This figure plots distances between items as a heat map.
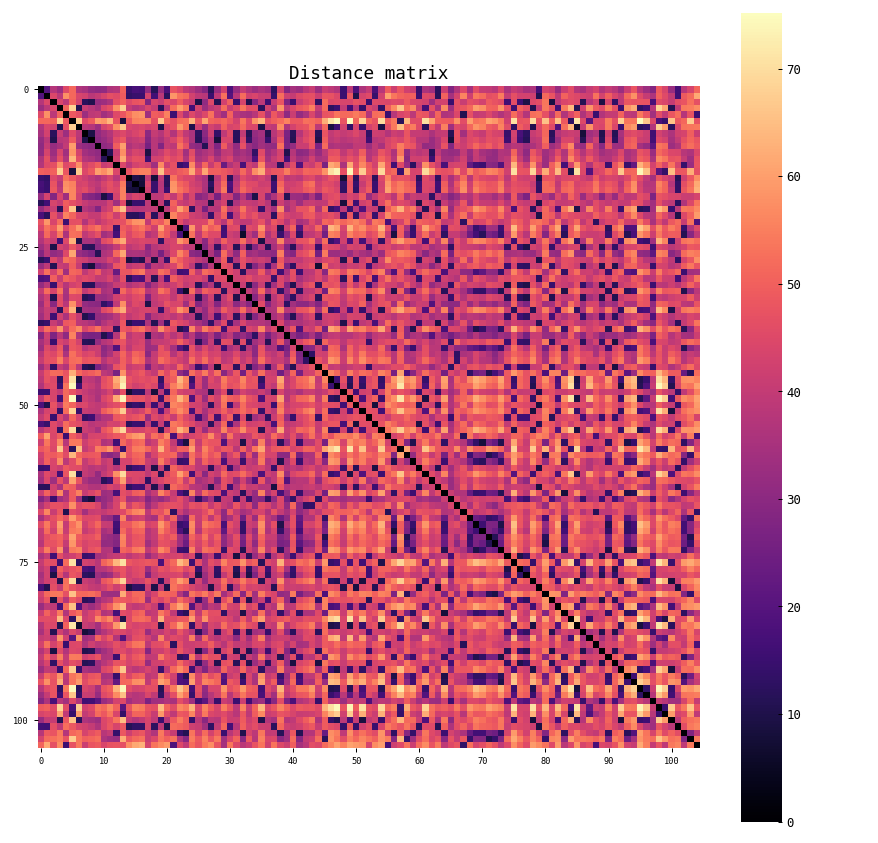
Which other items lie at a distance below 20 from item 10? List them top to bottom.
11, 17, 34, 39, 62
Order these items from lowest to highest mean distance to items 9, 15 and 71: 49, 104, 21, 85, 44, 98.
44, 85, 49, 21, 104, 98
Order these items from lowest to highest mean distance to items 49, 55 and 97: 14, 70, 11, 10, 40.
40, 10, 11, 14, 70
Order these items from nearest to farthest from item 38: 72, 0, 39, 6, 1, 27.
72, 39, 0, 27, 1, 6
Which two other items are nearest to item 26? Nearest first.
9, 97
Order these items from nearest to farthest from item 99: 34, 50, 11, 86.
86, 50, 34, 11
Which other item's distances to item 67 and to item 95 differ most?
104
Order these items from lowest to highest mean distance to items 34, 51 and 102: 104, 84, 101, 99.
101, 104, 99, 84
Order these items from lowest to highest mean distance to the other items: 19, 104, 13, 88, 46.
19, 88, 46, 104, 13
